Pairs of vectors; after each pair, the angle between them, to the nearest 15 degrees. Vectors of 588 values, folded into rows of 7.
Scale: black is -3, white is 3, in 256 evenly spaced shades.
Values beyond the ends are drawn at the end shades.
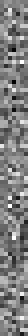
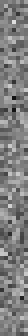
45 degrees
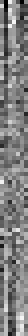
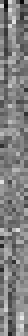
15 degrees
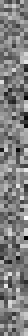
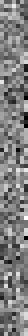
15 degrees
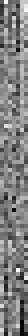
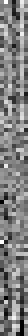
60 degrees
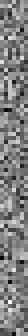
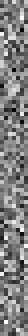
60 degrees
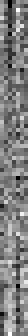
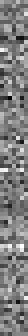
90 degrees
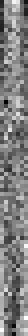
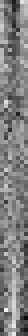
150 degrees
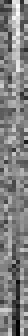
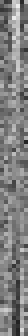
15 degrees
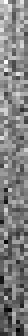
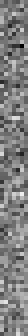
105 degrees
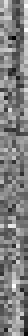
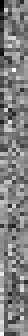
120 degrees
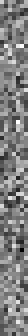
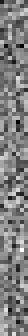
165 degrees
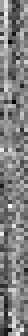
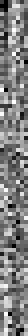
135 degrees
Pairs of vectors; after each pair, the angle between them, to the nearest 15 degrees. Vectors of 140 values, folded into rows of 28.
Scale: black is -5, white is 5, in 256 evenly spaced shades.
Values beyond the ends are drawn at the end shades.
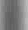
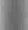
45 degrees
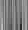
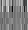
105 degrees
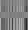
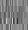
105 degrees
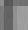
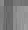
15 degrees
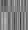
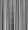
90 degrees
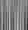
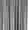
150 degrees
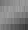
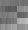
135 degrees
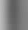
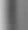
15 degrees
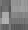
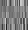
75 degrees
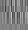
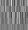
150 degrees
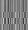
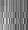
135 degrees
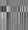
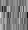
45 degrees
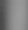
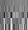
75 degrees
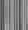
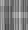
150 degrees
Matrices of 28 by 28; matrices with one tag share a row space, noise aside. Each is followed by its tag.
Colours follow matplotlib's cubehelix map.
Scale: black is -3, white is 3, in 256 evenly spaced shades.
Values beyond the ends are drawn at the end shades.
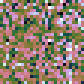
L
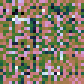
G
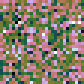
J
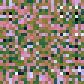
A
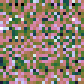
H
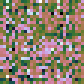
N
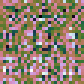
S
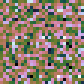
L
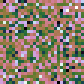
A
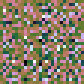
S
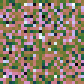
S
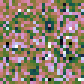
L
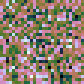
N
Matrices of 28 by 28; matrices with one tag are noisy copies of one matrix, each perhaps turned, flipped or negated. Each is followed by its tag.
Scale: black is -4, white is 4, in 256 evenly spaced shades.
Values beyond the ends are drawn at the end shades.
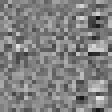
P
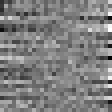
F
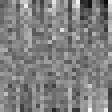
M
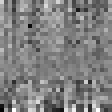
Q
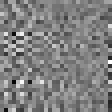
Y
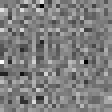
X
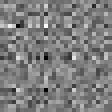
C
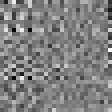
Y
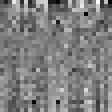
Q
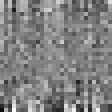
Q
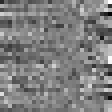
Q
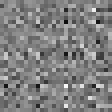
C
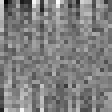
M
